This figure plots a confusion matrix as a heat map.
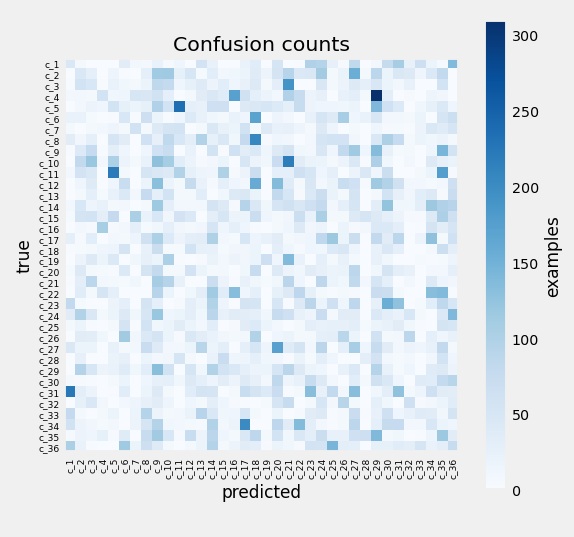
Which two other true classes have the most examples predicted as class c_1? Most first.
c_31, c_36
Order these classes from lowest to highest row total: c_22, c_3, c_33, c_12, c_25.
c_25, c_33, c_3, c_22, c_12
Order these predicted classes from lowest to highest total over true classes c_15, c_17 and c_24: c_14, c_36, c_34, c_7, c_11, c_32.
c_32, c_11, c_7, c_34, c_14, c_36
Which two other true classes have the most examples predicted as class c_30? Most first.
c_23, c_14
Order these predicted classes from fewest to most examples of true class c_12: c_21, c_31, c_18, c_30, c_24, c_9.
c_24, c_21, c_31, c_30, c_9, c_18
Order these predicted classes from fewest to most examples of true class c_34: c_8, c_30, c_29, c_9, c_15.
c_15, c_29, c_8, c_30, c_9
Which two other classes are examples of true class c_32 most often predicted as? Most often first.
c_26, c_21
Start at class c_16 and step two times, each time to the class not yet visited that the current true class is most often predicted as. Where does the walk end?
c_29
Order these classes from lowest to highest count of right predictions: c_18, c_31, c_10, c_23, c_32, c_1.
c_18, c_1, c_32, c_23, c_10, c_31
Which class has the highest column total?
c_9
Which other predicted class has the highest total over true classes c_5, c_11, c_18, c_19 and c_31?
c_35
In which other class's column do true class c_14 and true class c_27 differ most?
c_20
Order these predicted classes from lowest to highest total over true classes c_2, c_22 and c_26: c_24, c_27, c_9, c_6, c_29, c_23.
c_23, c_6, c_24, c_27, c_29, c_9
